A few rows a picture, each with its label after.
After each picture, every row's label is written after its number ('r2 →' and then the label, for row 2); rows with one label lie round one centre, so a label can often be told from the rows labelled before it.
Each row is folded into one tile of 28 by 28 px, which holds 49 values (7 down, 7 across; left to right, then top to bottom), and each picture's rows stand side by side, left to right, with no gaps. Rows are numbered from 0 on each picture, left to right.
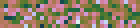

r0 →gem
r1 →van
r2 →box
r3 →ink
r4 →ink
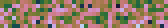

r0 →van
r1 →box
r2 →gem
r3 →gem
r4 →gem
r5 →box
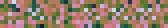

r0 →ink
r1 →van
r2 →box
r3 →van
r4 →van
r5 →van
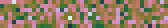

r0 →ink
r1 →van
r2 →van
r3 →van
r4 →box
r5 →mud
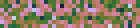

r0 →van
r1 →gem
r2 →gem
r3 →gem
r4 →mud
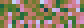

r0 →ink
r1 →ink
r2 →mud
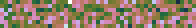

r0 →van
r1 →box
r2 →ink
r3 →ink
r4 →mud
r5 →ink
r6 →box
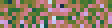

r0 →box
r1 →mud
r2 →gem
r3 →mud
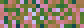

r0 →mud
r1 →van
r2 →van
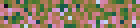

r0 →gem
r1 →box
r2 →van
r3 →ink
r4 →box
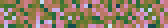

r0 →van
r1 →ink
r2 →van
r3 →gem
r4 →gem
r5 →van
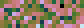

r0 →mud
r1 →ink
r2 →gem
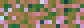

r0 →van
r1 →ink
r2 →box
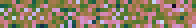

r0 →van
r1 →van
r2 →mud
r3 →box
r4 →van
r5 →ink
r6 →gem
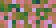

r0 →ink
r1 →box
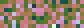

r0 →mud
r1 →gem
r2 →box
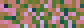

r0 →gem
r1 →mud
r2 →mud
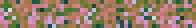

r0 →van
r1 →box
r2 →box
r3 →van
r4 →mud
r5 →van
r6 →box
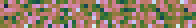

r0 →gem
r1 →box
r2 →mud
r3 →ink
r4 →box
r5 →ink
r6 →ink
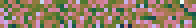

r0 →van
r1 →ink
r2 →mud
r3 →mud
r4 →mud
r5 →gem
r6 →ink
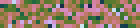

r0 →ink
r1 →box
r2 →gem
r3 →gem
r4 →van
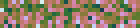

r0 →mud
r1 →ink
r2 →box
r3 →ink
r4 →ink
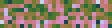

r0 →box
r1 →ink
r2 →box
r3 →ink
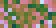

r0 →van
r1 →ink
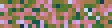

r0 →box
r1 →mud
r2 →ink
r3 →van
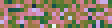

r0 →box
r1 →gem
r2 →van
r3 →mud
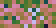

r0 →gem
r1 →van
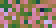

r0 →van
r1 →box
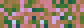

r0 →mud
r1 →mud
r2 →van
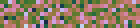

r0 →gem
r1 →mud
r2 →gem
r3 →box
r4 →mud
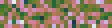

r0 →ink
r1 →gem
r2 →mud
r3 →ink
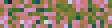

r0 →box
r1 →box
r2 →ink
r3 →mud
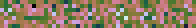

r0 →van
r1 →gem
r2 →box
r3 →van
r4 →van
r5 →van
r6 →mud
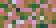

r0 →ink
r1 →van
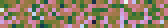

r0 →van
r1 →van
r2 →gem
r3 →box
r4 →ink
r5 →box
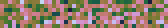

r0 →mud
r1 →ink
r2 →box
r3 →box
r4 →box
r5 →box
